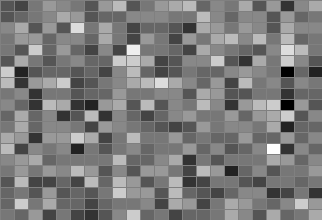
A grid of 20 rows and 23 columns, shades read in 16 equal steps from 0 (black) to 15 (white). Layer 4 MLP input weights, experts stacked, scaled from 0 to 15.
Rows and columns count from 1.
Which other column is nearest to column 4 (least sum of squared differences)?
18
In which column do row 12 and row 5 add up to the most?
10
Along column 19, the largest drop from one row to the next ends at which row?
5
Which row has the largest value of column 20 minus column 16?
14
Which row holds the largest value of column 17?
4
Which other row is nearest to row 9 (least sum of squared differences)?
12
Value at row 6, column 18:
3
